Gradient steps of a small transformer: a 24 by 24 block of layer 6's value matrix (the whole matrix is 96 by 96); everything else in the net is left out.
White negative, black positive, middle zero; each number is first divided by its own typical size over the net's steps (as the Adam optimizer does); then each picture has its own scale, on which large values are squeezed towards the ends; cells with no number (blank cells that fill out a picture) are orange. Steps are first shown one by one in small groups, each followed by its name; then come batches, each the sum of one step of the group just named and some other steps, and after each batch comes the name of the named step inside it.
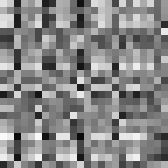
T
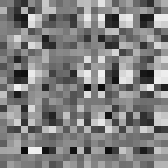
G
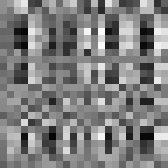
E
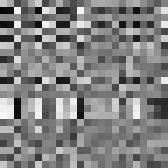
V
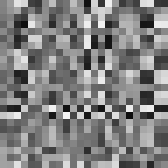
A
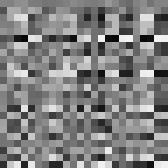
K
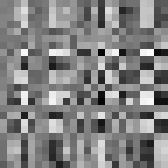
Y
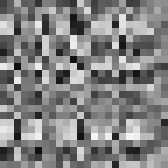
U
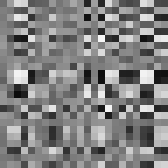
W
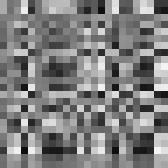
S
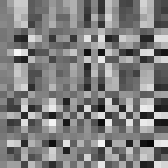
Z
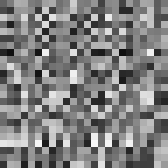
Y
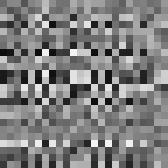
G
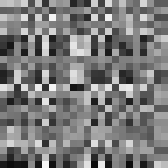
W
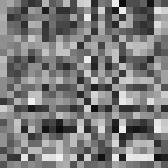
G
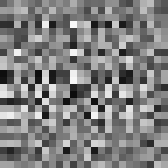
Z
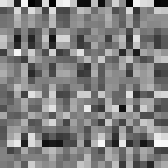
Z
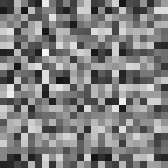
U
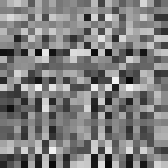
W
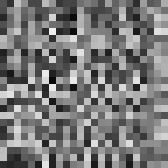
E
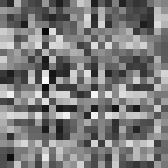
A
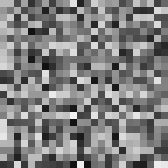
T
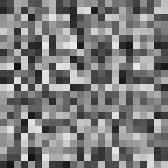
U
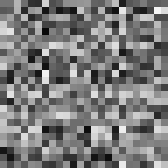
U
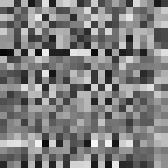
G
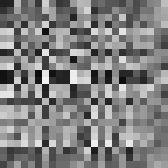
U
